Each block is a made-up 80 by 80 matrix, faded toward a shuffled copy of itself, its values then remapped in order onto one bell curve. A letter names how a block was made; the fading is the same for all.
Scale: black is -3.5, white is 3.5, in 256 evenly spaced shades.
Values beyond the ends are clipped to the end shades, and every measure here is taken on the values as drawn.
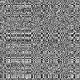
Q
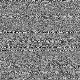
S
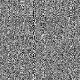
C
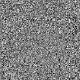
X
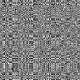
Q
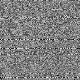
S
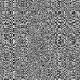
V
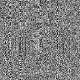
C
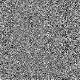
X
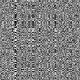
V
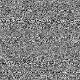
S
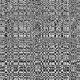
Q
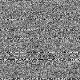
S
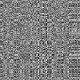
V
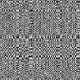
Q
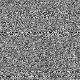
S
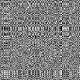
Q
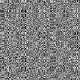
V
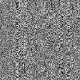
C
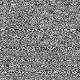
S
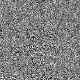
X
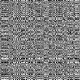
Q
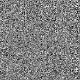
X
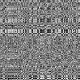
Q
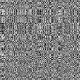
V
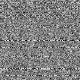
S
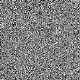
X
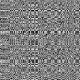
Q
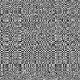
Q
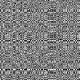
Q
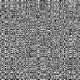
V
